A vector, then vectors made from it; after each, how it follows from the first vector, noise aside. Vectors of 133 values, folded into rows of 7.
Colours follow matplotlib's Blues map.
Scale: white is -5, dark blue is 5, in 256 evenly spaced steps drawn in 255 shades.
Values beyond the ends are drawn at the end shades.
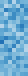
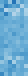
negated, partly zeroed.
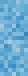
reversed, shrunk.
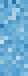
negated, partly zeroed.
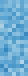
reversed, shrunk.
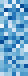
scaled up.
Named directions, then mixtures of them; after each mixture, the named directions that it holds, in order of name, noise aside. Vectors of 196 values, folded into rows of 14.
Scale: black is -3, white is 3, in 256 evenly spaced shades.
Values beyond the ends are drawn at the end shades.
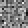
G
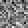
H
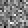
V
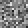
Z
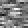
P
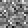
H.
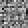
G, Z.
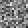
Z.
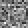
G, H, P.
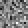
H, V.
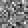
H.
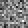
H, V.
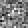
G, P, Z.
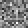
H, Z.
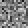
G, H.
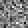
H, V.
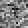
P, Z.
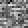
G, P, Z.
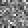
H, V.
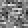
G, P.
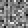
G, V.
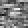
P.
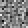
G.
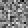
G, H, V.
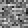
G, P, Z.
